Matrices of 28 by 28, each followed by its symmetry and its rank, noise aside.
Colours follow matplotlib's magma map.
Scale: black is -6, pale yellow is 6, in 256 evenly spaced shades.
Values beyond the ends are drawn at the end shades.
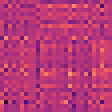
no symmetry, rank three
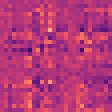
antisymmetric, rank four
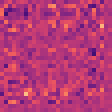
no symmetry, rank four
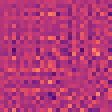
antisymmetric, rank four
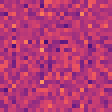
no symmetry, rank four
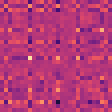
no symmetry, rank two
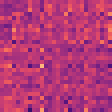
no symmetry, rank three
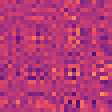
antisymmetric, rank four
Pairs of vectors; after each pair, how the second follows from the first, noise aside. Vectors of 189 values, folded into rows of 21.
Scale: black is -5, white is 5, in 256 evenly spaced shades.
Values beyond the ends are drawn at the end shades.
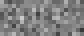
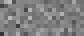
reversed, partly zeroed.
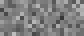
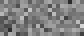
reversed, negated.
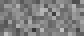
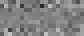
reversed, negated, partly zeroed.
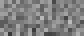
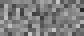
wrapped around.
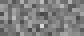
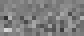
wrapped around, negated, partly zeroed.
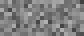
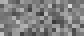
reversed, negated.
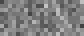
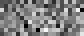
reversed, negated, scaled up.
